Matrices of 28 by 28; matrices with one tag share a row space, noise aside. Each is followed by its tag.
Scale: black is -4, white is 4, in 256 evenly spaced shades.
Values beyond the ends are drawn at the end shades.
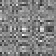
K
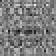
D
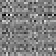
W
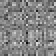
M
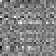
D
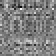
D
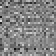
D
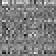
W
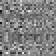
D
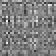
W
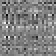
W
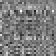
D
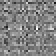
M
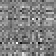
K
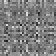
M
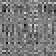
W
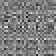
M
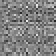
M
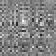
K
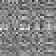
K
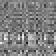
M
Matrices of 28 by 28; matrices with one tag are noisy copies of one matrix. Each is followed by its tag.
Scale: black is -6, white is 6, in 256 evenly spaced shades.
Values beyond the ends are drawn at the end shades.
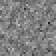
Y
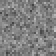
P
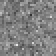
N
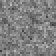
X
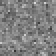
P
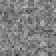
P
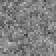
N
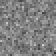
Y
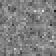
X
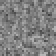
P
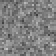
N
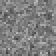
P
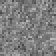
Y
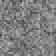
N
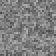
P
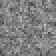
X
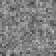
X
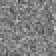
P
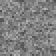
Y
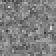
N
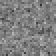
P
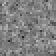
X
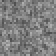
N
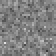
P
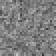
Y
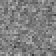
Y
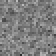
P
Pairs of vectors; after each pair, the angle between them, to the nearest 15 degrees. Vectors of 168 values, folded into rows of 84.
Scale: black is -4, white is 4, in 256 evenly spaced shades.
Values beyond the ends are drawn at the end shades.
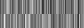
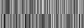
150 degrees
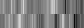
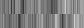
150 degrees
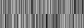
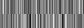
105 degrees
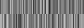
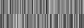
150 degrees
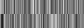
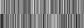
30 degrees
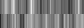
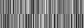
105 degrees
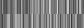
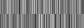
75 degrees
